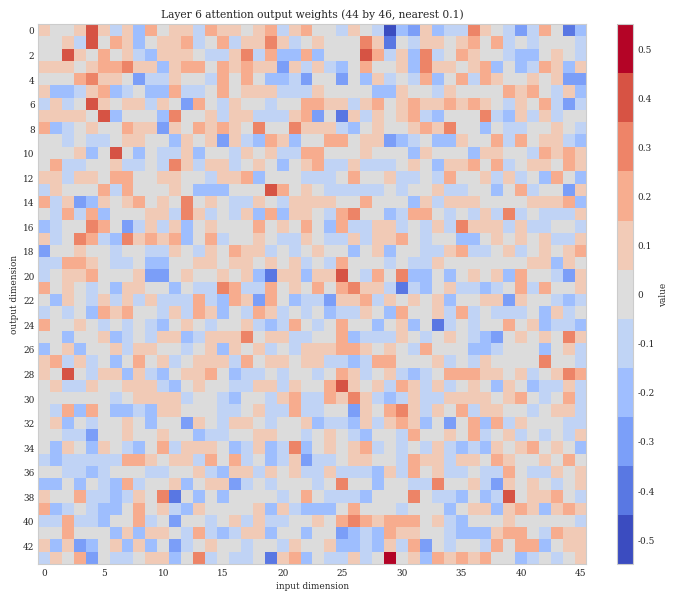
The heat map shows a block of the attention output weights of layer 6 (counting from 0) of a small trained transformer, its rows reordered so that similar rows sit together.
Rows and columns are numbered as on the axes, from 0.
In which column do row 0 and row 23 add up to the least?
29
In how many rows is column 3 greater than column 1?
18
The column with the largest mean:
17
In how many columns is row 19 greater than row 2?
19
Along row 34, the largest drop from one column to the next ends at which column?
22
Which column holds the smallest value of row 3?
20
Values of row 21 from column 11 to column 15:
-0.2 0 -0.1 -0.1 0.3
